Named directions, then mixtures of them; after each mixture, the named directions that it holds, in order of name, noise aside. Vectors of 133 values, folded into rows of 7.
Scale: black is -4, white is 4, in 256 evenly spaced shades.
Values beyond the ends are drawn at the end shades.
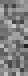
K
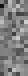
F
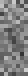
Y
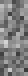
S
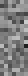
F, K.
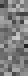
F, K.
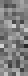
K.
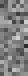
F, K.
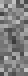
Y.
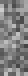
K, S.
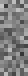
K, Y.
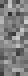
F, S.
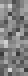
S.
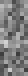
S.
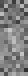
Y.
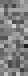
K.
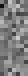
F.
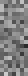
K, Y.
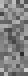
Y.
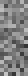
K, Y.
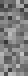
S, Y.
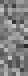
K.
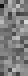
F.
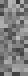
F, Y.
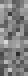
S.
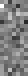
F, Y.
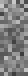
Y.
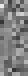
F.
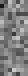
F.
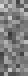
S, Y.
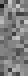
F.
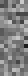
F, K.
